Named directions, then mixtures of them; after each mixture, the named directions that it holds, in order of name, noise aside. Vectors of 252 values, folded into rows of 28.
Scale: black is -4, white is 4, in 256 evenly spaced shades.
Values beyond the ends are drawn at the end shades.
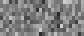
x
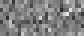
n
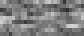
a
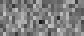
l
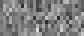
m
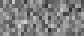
l, n.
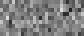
n.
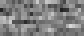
a, n.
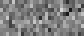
n.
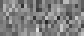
m.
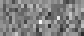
l, m.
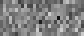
l, m.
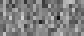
l, x.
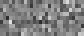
m, n.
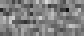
a, n.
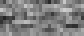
a.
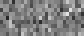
n.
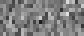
l, n.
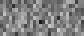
l.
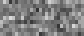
a, x.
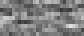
a.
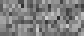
a, m.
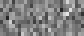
n.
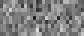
m.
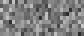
n, x.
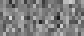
l, x.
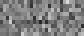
m, n.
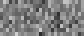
x.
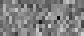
l, m.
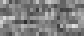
a, x.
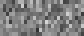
m.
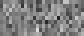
m.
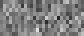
m.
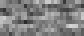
a.
